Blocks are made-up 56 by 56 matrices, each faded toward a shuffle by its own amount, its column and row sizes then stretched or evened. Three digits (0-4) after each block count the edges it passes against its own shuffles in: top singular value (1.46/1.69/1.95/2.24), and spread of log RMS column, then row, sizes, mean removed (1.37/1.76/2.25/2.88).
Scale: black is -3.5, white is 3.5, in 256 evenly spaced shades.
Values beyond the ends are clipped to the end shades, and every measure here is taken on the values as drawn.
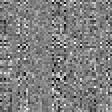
4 4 1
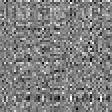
4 3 2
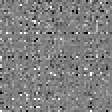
0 3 3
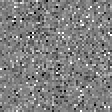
0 1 1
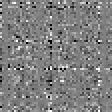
2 4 4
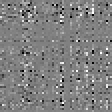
1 4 4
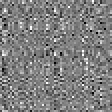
4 3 0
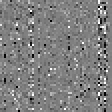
3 4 0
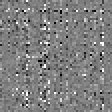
0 4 2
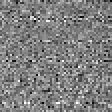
2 0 3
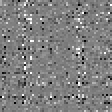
2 3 3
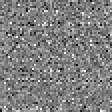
2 0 2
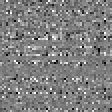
1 1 4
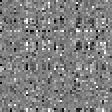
4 3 2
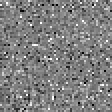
1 0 1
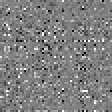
2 2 2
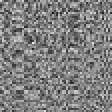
4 0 2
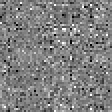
3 2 2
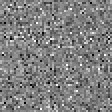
1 0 2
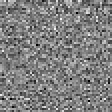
3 1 1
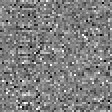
2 0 0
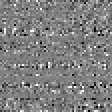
0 1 4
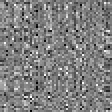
4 3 0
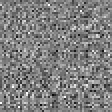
4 1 3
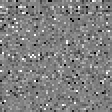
1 0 2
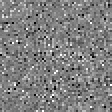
2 0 1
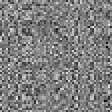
4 3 0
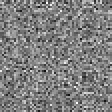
3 0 1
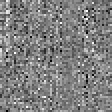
2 4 0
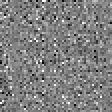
2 3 1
